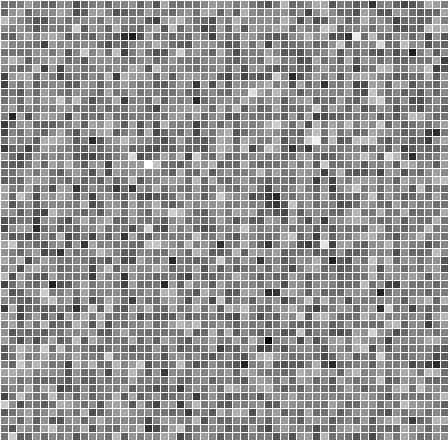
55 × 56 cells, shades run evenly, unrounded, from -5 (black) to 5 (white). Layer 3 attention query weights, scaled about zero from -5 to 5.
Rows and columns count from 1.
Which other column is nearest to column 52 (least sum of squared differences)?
53
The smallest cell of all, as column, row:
34, 43
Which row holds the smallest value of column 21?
36
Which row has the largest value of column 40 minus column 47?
1
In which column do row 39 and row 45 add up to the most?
14
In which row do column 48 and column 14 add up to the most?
45
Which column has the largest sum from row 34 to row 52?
46
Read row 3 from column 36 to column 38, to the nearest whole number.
2 1 -2
